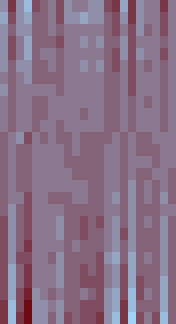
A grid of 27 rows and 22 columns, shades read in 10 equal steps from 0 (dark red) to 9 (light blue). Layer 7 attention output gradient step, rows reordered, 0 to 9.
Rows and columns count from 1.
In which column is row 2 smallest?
17
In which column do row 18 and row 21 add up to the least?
4
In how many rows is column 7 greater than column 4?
16
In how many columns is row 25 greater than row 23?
7
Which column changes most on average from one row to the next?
11
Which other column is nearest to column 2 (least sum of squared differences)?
21
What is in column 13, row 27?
2
